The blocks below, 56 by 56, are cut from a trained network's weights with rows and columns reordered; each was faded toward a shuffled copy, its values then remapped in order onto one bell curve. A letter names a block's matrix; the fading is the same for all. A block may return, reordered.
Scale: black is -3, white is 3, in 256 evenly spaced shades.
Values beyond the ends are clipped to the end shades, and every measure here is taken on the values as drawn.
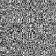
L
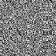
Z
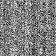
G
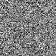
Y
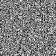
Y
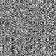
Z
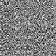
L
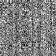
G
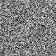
Y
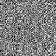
L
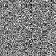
Z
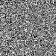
Y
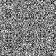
Z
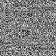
Z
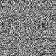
Z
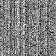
G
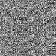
Z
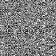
Z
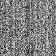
G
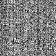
G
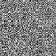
L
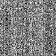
G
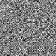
Z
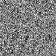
Y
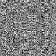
L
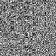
Z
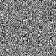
L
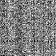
G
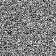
Y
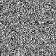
Y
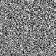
Z
